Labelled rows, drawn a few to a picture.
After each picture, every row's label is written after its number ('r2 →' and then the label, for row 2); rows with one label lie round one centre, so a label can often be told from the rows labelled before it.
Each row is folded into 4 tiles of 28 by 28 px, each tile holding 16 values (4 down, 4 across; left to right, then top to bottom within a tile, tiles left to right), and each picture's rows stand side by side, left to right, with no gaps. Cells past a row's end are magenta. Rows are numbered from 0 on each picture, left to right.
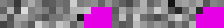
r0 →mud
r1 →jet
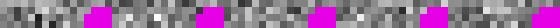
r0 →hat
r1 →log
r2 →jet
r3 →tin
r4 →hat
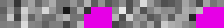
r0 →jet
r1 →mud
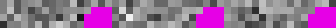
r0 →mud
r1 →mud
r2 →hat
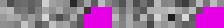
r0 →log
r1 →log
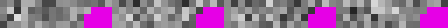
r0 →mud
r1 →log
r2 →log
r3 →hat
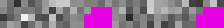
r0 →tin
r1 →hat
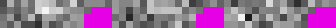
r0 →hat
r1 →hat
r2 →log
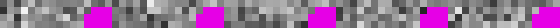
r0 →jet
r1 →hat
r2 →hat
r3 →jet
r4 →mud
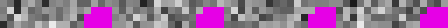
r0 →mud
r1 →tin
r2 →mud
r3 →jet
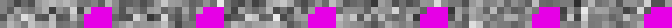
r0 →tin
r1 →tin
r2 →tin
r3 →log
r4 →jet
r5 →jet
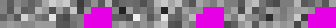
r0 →tin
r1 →tin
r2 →mud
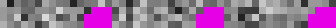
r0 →log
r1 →jet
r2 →hat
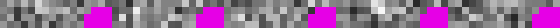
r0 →hat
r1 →jet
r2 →log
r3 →hat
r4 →tin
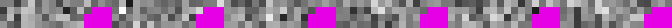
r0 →jet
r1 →mud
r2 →log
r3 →hat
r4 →log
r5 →hat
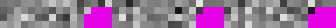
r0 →tin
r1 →jet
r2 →jet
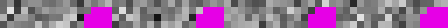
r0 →mud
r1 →mud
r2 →log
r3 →tin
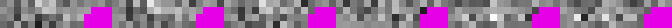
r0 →hat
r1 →hat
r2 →hat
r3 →log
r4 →log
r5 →log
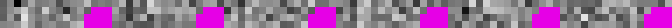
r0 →jet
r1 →hat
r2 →jet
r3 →jet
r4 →hat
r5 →tin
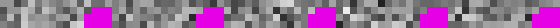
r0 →jet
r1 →mud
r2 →tin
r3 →mud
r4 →mud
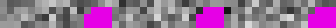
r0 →tin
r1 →log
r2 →jet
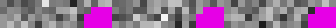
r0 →log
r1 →tin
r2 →log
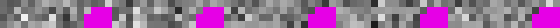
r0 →tin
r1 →jet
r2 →tin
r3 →log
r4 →log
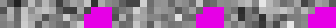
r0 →jet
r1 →jet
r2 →hat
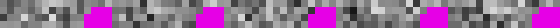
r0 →tin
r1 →hat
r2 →log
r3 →hat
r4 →hat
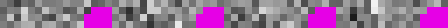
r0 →jet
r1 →hat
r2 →hat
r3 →hat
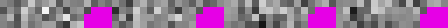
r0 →jet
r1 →jet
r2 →hat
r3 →hat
